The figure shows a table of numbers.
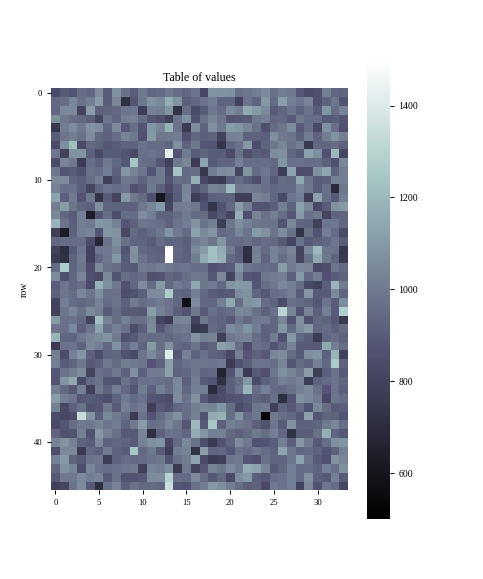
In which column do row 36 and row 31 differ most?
32
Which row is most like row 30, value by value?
7
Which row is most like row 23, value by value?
44
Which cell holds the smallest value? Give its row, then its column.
37, 24
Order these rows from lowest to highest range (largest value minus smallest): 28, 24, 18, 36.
36, 28, 24, 18
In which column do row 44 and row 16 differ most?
1
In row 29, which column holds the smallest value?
0
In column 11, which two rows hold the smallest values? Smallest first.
39, 36
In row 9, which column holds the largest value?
14
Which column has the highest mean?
13
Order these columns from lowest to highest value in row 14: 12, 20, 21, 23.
20, 12, 23, 21
